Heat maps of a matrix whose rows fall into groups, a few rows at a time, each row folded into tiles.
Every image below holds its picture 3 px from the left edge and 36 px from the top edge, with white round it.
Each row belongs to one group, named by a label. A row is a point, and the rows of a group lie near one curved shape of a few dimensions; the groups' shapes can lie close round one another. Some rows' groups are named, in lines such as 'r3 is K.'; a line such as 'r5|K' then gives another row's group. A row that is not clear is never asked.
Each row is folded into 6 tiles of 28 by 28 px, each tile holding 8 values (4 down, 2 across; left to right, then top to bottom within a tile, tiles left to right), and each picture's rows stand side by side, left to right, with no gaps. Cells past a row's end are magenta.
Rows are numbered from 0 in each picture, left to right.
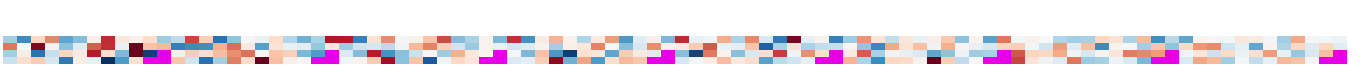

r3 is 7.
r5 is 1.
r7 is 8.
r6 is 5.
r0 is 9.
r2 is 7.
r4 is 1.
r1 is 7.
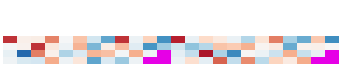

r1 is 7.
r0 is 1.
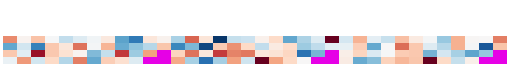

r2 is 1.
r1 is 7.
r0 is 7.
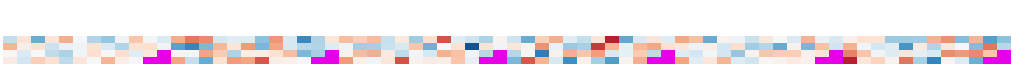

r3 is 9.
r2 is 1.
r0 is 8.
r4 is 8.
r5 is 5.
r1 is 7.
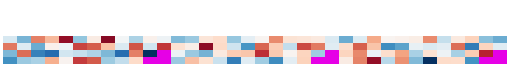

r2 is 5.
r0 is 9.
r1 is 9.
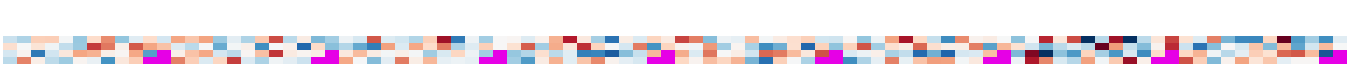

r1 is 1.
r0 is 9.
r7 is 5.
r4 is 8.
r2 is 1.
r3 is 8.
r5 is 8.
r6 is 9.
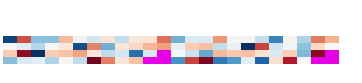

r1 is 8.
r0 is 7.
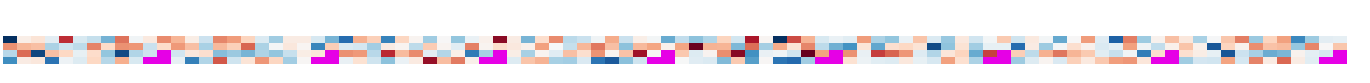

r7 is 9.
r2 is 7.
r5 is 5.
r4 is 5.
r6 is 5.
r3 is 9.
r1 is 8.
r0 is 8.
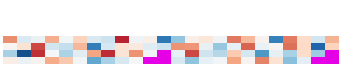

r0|1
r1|8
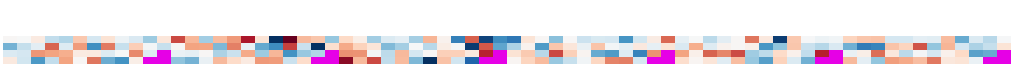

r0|5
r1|1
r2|5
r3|7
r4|5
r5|7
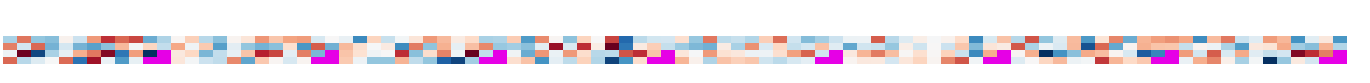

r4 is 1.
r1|8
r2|5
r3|1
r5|5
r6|7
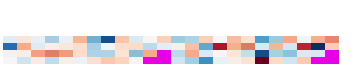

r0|5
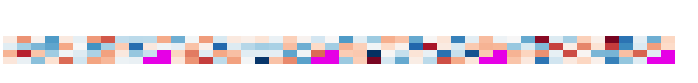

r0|1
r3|1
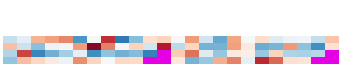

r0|9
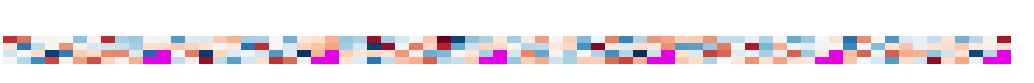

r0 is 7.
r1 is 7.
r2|1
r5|7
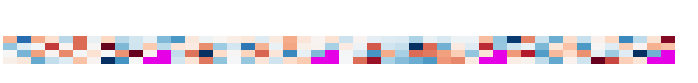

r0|1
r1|8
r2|8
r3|7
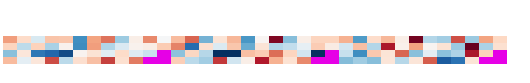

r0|7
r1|7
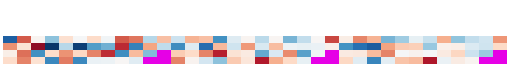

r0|8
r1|7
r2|7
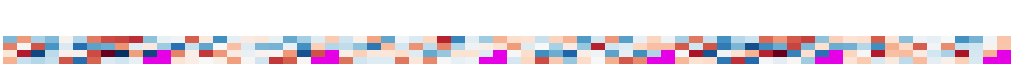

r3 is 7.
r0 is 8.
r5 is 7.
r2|1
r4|8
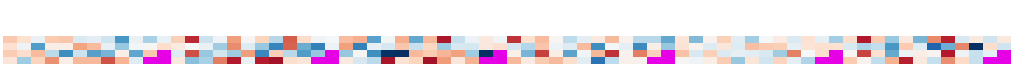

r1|1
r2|7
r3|1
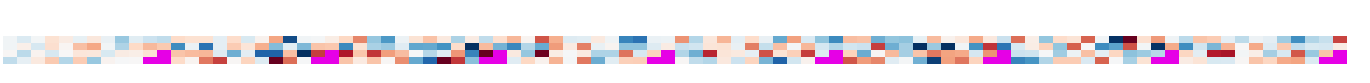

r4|1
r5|8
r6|1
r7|7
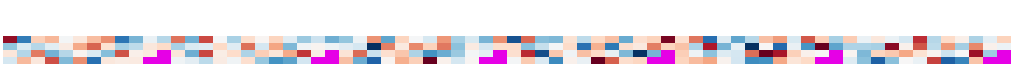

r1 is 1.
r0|7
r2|1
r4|8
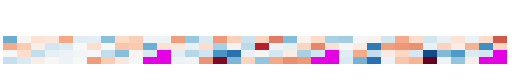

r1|7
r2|1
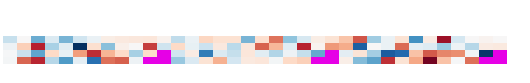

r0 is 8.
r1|9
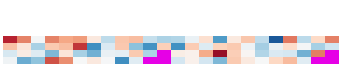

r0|8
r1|5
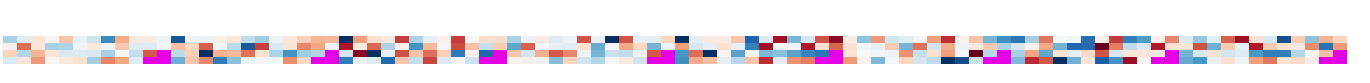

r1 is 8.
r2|8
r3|5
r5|5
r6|9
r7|8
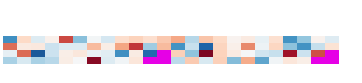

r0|8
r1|7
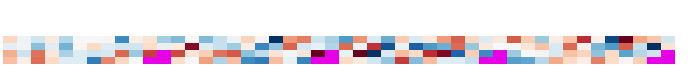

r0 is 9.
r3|1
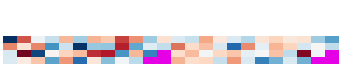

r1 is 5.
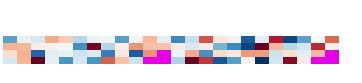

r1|9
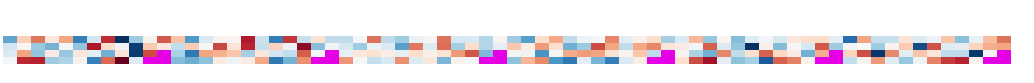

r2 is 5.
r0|9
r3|9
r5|7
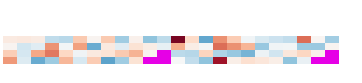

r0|5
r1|8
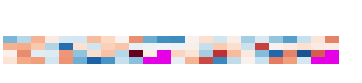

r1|7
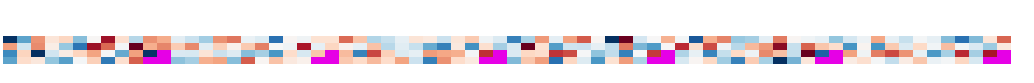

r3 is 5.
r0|9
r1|8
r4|9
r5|7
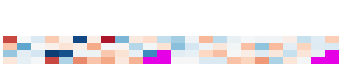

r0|7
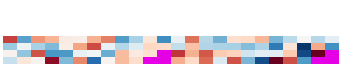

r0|7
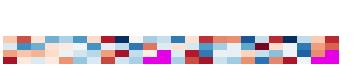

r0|5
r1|9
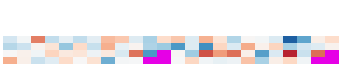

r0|5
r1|7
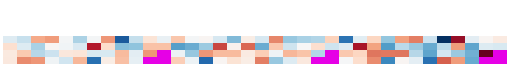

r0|9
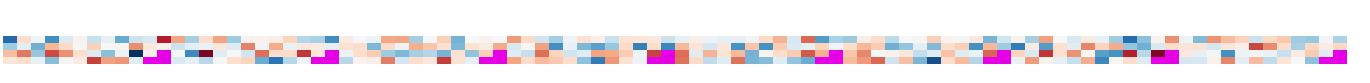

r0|7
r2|9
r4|5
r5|5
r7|9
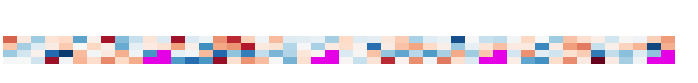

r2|9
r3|1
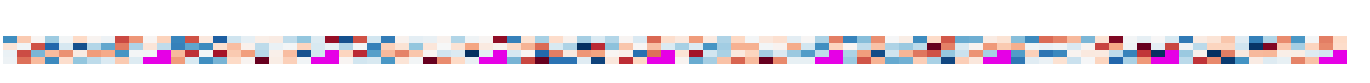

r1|7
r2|7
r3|8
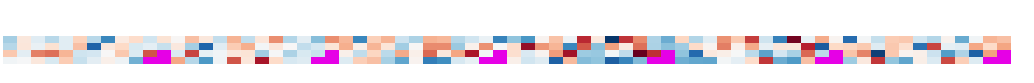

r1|1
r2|9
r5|7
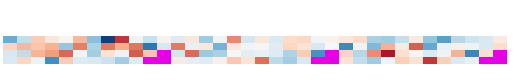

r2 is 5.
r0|5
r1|8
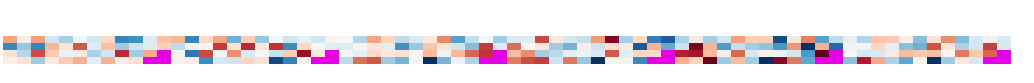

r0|7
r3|5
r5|9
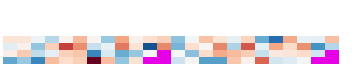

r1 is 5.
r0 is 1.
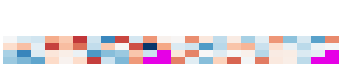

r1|1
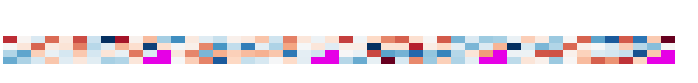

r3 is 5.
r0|1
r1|8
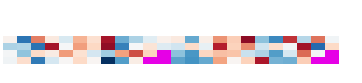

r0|1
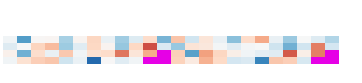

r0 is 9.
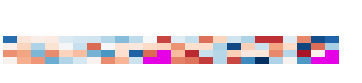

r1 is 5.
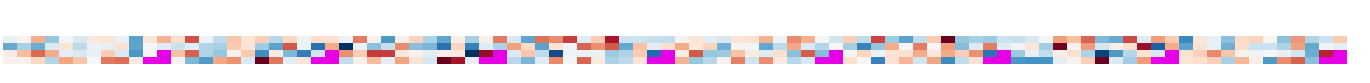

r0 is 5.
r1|1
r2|5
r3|9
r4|8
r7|5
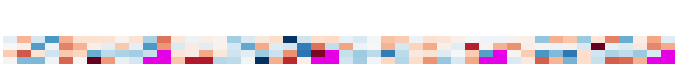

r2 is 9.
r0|1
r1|9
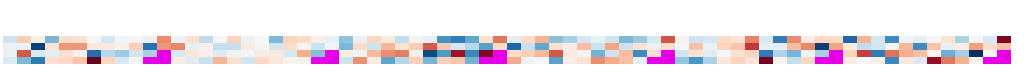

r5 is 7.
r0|1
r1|8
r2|7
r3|7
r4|1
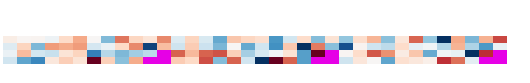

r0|1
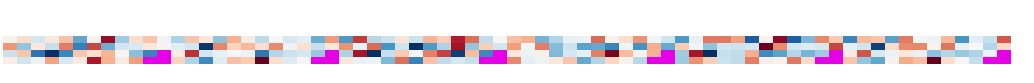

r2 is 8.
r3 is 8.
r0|7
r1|1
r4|9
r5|1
